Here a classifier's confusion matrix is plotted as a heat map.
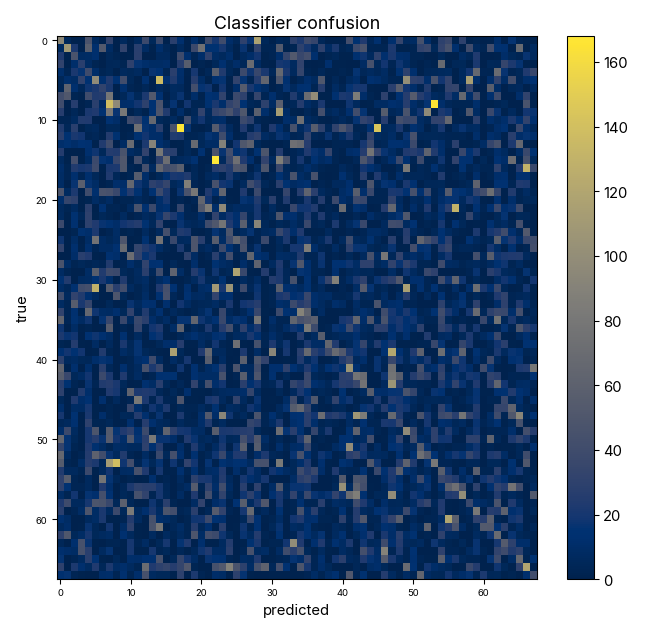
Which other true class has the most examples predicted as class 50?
7
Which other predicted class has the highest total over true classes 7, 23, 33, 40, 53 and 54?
28
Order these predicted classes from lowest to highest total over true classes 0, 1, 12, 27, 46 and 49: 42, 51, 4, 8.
8, 51, 42, 4
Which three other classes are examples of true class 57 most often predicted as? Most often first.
47, 42, 41
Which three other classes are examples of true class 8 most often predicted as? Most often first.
53, 7, 31
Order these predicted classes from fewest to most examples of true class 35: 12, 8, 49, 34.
8, 49, 12, 34
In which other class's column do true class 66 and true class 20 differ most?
24
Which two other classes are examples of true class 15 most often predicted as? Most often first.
22, 31
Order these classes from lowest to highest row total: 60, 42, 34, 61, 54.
61, 54, 60, 34, 42
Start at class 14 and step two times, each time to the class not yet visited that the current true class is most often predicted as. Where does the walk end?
10
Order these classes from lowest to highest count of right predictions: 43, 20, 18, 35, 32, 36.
32, 36, 35, 20, 43, 18
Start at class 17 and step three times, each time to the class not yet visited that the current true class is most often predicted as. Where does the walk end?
36
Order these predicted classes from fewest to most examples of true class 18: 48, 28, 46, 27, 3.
48, 46, 28, 27, 3
